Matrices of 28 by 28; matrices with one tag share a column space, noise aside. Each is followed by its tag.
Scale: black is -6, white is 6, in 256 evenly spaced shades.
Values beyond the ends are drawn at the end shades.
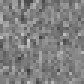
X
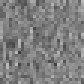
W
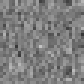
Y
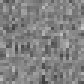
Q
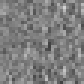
Q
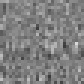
Q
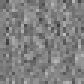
X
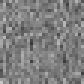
X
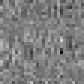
W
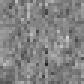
W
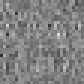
Y
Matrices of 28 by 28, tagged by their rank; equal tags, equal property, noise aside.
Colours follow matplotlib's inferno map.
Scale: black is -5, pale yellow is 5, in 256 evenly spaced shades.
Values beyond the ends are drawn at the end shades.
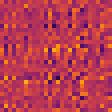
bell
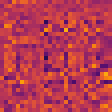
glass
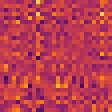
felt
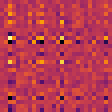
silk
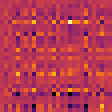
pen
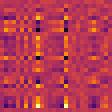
silk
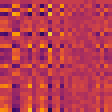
silk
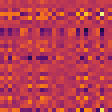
pen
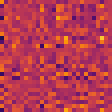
bell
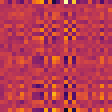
silk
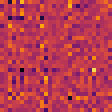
felt
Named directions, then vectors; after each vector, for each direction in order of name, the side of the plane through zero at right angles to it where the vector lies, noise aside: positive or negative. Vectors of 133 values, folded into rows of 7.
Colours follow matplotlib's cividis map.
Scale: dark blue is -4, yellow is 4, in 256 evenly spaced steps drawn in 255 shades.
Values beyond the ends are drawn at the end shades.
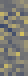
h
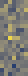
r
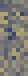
positive, negative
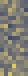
negative, negative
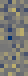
positive, negative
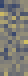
positive, positive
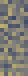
negative, negative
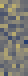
negative, negative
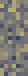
positive, negative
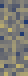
negative, positive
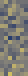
negative, negative
